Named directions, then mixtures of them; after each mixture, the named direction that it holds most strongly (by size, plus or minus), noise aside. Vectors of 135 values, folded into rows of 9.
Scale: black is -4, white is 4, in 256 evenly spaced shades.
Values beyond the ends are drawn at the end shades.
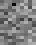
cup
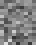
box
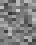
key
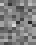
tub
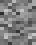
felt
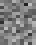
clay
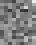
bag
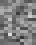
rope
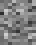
felt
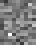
rope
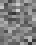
key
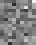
bag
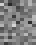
tub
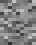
felt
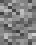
felt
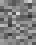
felt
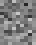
clay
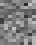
clay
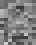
box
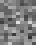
felt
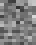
tub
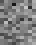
cup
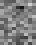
box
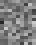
clay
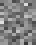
clay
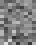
box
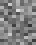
key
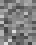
box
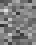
felt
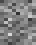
felt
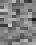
key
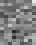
bag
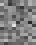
tub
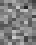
bag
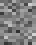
felt
